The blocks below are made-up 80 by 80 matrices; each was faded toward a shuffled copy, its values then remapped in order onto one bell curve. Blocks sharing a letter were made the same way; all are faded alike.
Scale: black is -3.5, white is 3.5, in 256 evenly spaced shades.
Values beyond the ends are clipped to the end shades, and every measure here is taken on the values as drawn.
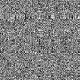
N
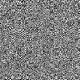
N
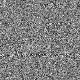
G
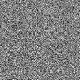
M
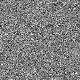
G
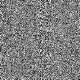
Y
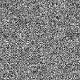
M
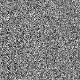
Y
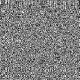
N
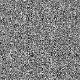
Y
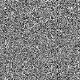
Y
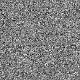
G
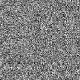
M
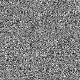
G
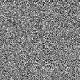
M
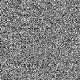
M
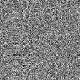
M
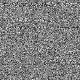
G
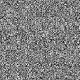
M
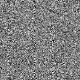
Y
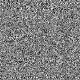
G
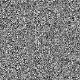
Y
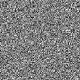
M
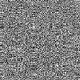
N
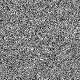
G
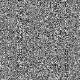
Y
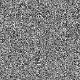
Y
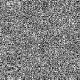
M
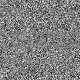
G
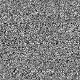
G
